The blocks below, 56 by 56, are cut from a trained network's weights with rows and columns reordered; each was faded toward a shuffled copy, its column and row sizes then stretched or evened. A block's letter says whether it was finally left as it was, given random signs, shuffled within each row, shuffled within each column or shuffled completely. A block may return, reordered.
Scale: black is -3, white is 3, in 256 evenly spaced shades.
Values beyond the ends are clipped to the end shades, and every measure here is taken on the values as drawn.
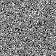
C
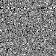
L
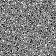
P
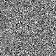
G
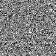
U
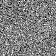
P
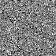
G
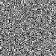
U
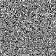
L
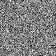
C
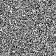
P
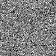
G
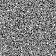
P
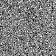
G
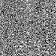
U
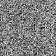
U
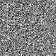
L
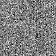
G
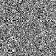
U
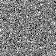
G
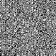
U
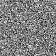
P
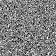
P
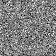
P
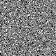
G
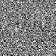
U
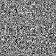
U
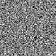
U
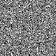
G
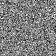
P
